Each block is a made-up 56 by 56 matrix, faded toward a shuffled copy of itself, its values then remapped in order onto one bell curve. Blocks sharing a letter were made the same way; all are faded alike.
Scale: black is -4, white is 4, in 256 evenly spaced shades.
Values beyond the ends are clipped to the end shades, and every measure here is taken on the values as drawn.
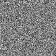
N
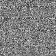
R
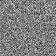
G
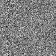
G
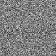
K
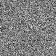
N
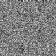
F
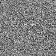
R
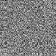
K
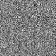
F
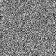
K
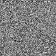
R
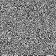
R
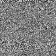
R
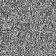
F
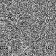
F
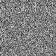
G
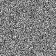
G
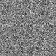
F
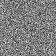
N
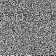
R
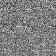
R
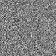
K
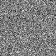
N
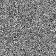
G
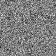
R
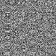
K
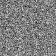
G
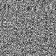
F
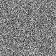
G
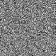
F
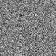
F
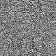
K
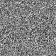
N
